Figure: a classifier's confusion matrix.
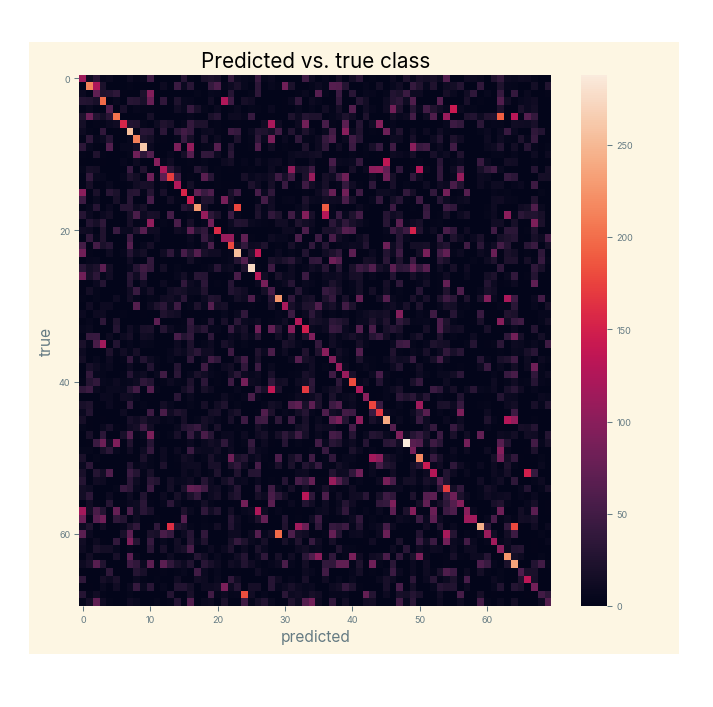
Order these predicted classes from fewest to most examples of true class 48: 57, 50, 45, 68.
68, 45, 50, 57
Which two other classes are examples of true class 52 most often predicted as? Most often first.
66, 41
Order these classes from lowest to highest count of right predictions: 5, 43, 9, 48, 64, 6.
6, 43, 5, 64, 9, 48
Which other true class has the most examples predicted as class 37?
53
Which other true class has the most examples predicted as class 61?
23
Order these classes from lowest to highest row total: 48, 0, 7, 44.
0, 44, 7, 48
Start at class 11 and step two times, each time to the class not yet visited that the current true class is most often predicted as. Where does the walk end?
63
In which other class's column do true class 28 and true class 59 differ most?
64
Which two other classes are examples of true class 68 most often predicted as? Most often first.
24, 42
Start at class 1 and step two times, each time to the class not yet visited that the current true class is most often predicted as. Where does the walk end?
10
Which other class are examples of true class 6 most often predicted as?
28
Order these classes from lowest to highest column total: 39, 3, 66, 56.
66, 56, 3, 39
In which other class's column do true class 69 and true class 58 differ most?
57
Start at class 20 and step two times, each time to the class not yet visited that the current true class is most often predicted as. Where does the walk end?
62
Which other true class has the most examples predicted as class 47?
31
